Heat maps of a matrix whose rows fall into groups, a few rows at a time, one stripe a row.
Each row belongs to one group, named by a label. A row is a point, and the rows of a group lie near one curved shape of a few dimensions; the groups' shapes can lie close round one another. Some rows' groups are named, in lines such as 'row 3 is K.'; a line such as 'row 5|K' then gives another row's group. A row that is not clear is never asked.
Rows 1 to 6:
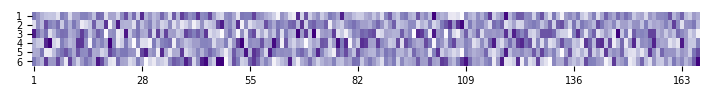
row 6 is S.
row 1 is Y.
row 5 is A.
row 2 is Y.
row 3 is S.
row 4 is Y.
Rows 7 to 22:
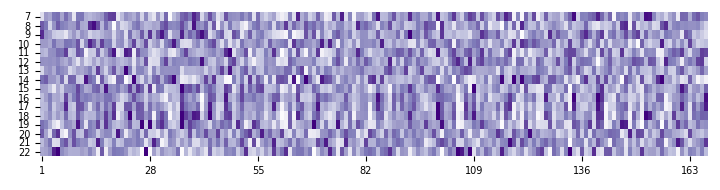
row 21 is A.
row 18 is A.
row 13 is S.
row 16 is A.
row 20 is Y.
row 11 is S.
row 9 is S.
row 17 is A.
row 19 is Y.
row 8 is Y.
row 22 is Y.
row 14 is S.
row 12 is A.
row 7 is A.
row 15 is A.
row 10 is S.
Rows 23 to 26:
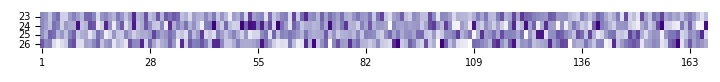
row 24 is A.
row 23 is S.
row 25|A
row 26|Y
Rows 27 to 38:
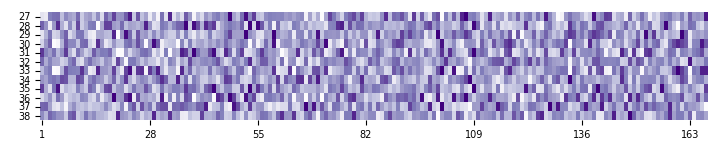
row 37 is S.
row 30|A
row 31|S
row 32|Y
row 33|A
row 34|Y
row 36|S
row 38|A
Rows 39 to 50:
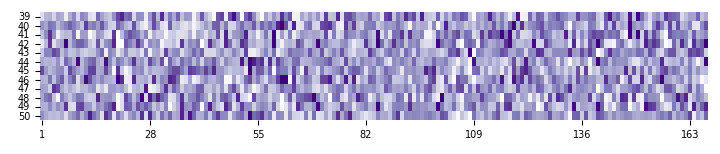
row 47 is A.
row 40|A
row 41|Y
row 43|A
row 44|A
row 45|Y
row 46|S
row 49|A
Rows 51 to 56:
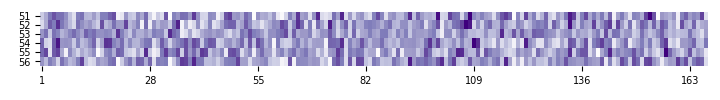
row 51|A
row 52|Y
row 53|S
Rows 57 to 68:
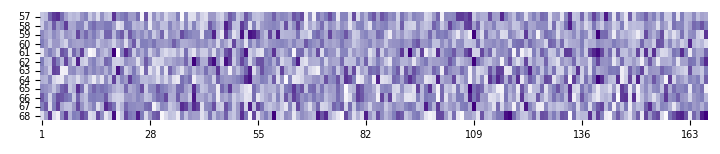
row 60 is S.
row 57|Y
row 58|S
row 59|A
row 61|Y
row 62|S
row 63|Y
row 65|Y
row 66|Y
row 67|A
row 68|A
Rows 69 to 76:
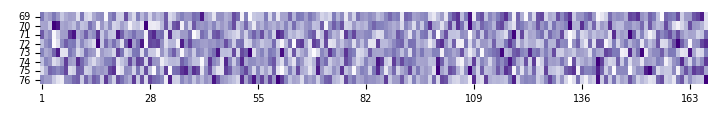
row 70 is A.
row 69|A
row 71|A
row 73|Y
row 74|A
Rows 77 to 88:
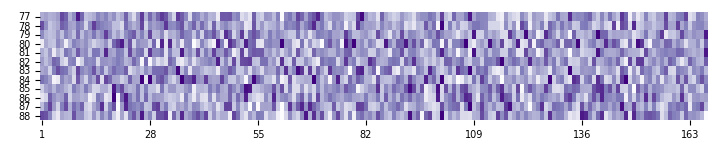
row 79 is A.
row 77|Y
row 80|S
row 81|A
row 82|Y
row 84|Y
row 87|Y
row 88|S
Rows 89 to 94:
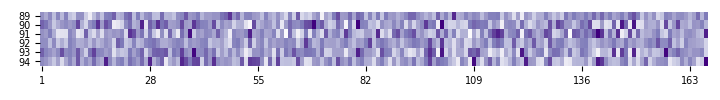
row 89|S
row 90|Y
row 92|S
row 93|Y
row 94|A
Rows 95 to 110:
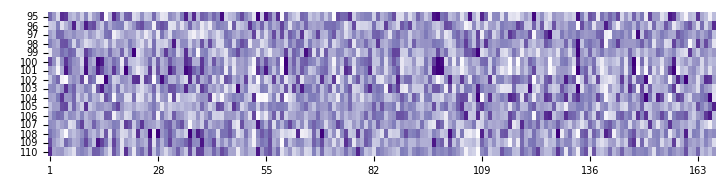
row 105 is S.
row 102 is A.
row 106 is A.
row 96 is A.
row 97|A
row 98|A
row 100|Y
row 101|Y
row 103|Y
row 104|A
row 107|S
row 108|Y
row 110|Y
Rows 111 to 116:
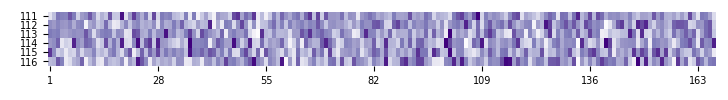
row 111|Y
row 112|A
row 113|Y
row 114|A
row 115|S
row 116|Y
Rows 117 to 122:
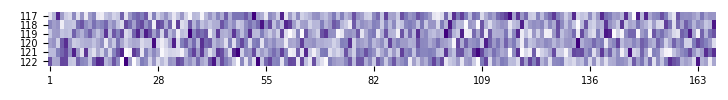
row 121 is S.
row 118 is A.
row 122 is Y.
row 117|Y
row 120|A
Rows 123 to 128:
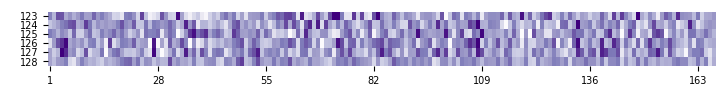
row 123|A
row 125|A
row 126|Y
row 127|A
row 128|S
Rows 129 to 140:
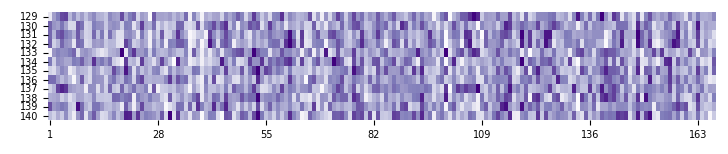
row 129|Y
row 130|Y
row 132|A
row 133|Y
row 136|S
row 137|Y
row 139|Y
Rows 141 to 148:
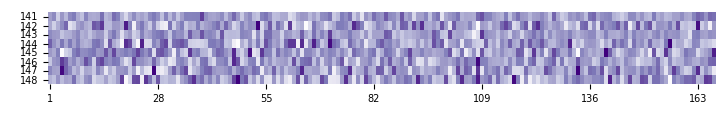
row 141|S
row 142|Y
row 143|S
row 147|A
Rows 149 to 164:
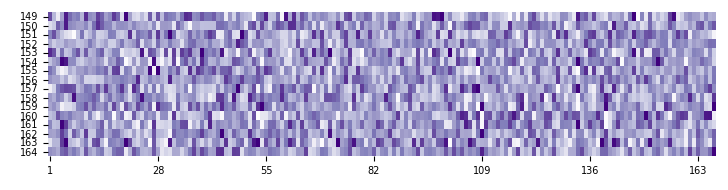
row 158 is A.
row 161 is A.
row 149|Y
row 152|S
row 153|S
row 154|A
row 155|Y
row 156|S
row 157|S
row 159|A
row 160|A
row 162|S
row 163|Y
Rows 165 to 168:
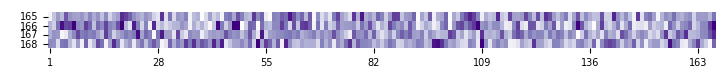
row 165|S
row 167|A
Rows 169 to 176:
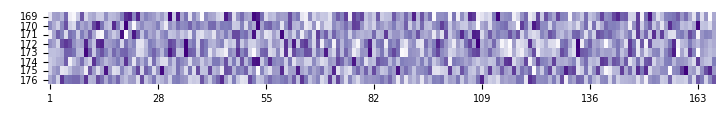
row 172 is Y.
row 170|Y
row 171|Y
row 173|Y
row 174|Y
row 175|A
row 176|S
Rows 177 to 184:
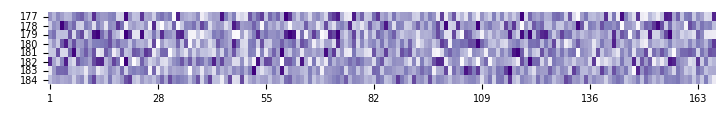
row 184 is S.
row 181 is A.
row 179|S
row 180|S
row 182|Y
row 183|Y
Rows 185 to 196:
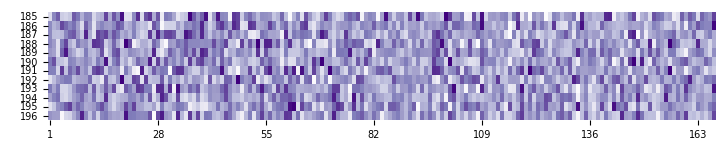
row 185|A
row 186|S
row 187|Y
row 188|Y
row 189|A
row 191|S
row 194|A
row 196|A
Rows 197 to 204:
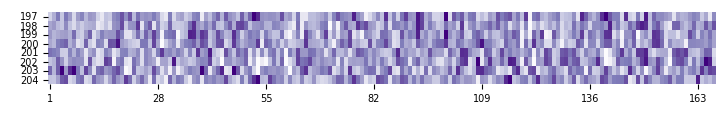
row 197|Y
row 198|S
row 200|A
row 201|A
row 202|A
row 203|S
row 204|Y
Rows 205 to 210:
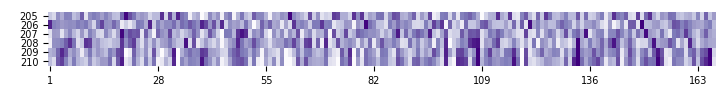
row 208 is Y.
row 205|S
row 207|S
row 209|A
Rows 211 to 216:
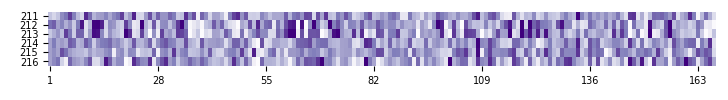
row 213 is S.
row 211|Y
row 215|A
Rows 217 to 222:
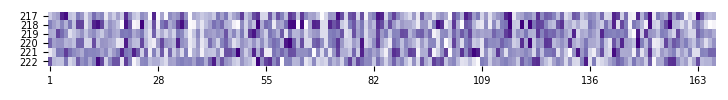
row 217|Y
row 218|S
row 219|Y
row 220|A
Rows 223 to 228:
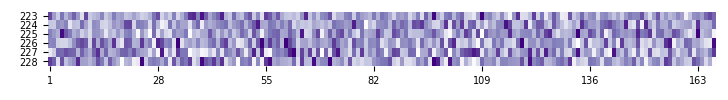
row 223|S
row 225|A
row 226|A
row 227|S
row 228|S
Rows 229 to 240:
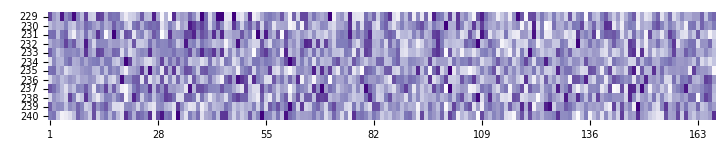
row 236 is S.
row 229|S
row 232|Y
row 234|S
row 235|S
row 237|Y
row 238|Y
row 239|A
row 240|A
